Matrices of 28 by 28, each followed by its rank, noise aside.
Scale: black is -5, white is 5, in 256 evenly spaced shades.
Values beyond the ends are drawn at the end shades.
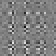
one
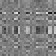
one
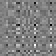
two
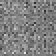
four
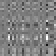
two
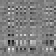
one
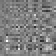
four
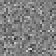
six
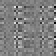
one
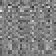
three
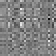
two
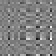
one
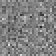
six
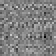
four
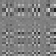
one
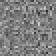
six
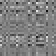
two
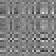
one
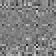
four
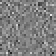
six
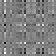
one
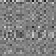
two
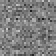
six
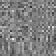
four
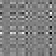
one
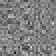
six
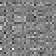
three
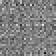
six
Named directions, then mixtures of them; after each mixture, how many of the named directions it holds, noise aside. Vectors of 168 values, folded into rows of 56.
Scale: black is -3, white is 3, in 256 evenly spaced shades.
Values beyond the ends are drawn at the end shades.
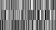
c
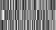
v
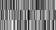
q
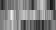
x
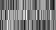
four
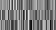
two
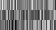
four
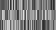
three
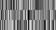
two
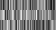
two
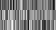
three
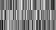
four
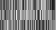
three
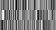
one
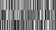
two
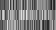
three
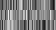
four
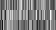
four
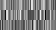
one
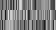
four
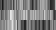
two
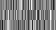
three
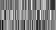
three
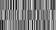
three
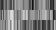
two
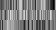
four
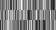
four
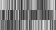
three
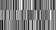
three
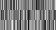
one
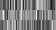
two
